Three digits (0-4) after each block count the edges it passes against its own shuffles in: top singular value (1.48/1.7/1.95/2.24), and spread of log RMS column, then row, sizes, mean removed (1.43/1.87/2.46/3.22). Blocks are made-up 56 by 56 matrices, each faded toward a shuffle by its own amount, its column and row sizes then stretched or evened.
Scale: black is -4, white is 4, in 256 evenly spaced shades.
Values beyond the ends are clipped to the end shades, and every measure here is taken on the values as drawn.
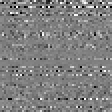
2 0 4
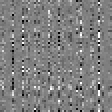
4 4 1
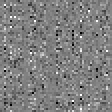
1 3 0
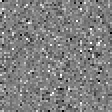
0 1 0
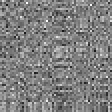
4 0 1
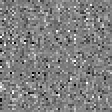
2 1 1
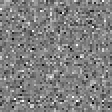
0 1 2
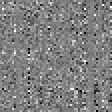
0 3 1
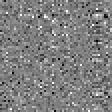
3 1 1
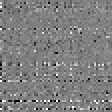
4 2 3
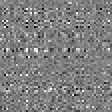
4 1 3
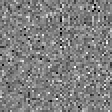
2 1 0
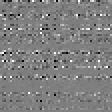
3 1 4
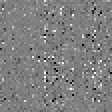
0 2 1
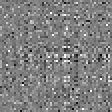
4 1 2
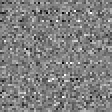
1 0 3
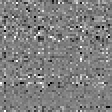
3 2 3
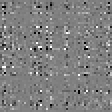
1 3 3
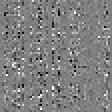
0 4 1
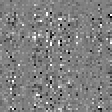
1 3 2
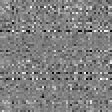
4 1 3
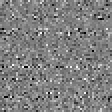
1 0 3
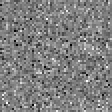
0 1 0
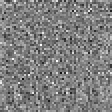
3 0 1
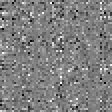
2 3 1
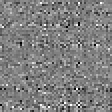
2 1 3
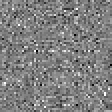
3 0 1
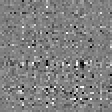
2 2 3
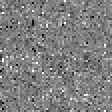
1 1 0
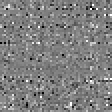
0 2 3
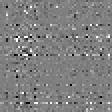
2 2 3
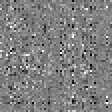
0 3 3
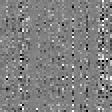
2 4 2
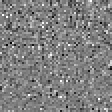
1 0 1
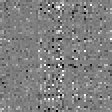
0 3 2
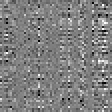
4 4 0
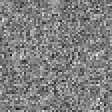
2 0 0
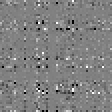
1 3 3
